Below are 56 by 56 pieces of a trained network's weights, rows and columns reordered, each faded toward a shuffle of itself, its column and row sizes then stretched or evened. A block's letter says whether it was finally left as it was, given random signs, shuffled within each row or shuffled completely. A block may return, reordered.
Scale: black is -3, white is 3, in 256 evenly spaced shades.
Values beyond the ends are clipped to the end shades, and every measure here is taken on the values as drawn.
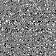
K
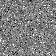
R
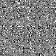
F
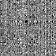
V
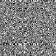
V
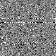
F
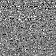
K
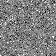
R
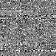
V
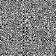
F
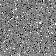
R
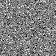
R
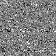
K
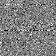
K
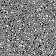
R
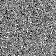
R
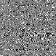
F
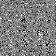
F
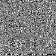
F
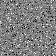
R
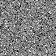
R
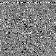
F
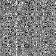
V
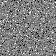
R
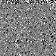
F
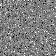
R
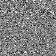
K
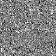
F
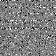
K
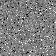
R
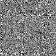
F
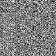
V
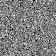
R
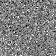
R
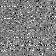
K
